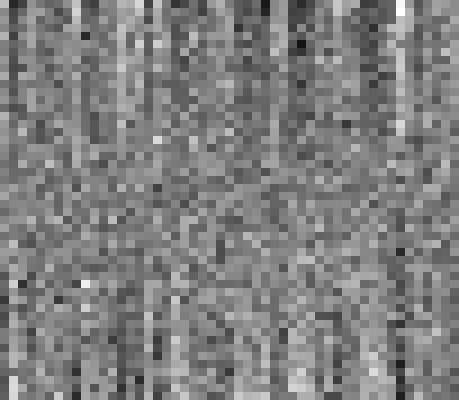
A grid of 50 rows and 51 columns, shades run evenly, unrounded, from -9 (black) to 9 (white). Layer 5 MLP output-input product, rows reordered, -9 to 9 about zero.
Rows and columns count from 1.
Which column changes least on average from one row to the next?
31
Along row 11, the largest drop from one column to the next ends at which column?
17
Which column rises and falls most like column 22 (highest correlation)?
44
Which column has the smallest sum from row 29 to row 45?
45
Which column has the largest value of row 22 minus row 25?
50
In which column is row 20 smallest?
34
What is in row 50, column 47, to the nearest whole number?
4
